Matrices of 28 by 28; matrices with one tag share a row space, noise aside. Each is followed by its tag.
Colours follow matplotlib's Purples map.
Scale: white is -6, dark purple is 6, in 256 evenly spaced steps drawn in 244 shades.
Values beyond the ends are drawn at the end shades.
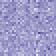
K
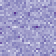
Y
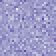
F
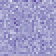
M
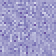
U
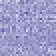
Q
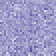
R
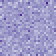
Y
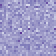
Y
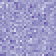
R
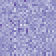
U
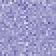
U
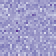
Q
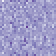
U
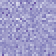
Q
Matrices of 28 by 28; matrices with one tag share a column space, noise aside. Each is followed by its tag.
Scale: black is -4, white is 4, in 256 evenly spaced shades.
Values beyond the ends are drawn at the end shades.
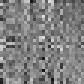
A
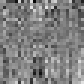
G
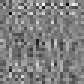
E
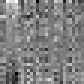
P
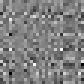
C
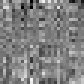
G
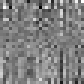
G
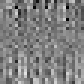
G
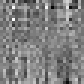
G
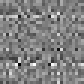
C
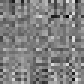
P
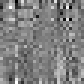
G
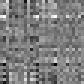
P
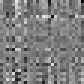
P
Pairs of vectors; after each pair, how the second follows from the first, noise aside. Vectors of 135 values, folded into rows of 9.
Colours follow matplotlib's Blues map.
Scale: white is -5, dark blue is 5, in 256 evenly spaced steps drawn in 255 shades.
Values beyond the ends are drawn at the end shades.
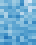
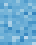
wrapped around, partly zeroed.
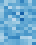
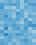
wrapped around, shrunk.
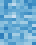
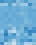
wrapped around, partly zeroed.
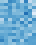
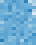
partly zeroed.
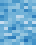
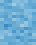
wrapped around, negated, shrunk.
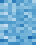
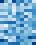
scaled up.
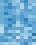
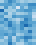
reversed.
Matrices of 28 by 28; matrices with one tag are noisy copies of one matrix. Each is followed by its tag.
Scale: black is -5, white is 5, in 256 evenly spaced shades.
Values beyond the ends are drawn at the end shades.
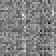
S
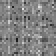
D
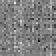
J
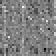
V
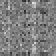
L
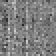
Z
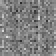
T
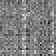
S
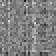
L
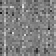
V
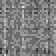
V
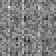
D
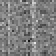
L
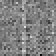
S
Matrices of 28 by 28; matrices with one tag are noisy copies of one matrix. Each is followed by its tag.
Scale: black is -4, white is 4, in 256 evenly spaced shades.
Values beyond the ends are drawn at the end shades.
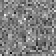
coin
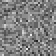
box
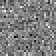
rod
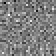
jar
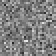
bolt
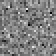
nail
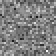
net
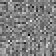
jar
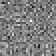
jar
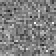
net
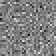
jar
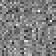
bolt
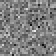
nail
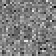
bolt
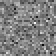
net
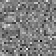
box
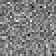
jar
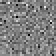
jar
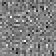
jar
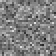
net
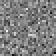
nail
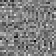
rod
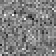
coin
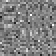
box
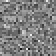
box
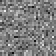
rod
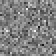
nail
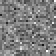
net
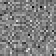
jar
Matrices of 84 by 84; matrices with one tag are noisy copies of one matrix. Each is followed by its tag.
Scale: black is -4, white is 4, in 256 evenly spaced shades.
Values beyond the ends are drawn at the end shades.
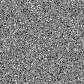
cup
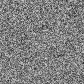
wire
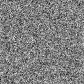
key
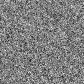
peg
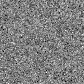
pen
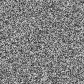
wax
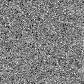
key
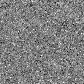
pen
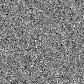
peg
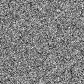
pen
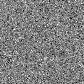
wire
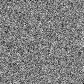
key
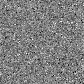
key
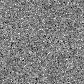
wax
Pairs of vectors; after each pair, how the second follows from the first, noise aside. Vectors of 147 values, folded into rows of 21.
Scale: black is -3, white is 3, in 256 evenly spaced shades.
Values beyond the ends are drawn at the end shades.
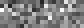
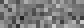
reversed, negated, shrunk.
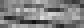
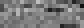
partly zeroed.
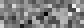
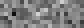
reversed, negated, shrunk.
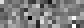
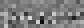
negated, partly zeroed.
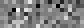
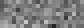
reversed, negated, shrunk.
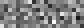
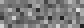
partly zeroed.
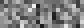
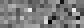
reversed, negated, partly zeroed.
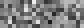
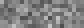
reversed, shrunk.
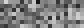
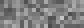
reversed, negated, shrunk.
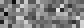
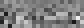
partly zeroed.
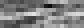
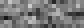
negated, partly zeroed.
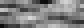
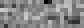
partly zeroed.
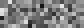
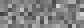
reversed, shrunk.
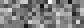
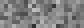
reversed, negated, shrunk.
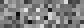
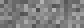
reversed, shrunk.
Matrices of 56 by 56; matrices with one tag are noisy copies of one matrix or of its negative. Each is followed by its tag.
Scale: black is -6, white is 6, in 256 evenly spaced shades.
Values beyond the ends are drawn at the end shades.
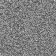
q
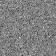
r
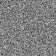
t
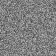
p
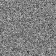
r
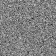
r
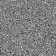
r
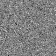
p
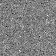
t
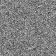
q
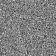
r
